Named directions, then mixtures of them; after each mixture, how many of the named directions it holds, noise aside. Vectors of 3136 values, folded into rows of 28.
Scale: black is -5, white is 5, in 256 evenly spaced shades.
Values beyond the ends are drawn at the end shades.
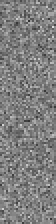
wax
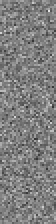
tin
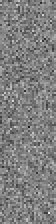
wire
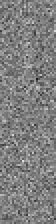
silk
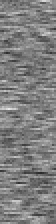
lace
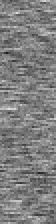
one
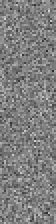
two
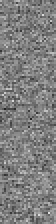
three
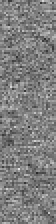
two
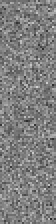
two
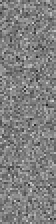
three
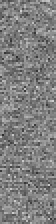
four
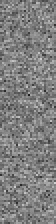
four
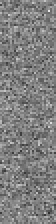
four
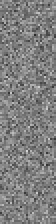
four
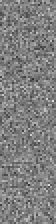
four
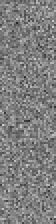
one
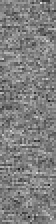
four
